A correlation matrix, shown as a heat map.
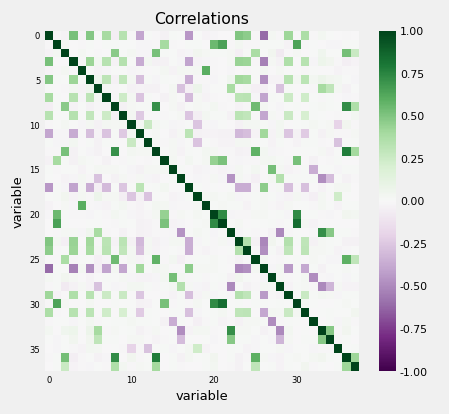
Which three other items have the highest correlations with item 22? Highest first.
33, 34, 6
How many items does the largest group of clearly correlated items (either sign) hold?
12
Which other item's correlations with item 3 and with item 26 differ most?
0
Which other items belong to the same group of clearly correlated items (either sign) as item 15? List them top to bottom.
27, 32
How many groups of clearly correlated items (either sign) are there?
7
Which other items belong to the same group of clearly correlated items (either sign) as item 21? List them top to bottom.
1, 14, 20, 30
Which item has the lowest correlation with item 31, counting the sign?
26
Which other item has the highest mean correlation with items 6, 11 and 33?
22
